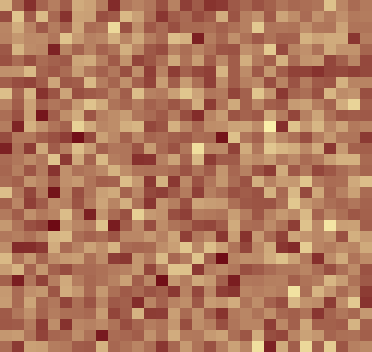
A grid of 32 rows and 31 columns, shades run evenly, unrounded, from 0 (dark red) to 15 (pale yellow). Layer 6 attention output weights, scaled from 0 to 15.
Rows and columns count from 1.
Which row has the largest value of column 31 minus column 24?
23
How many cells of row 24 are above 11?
4
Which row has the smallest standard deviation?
16
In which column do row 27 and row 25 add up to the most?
25
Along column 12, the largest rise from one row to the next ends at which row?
29
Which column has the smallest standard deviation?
21
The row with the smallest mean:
7
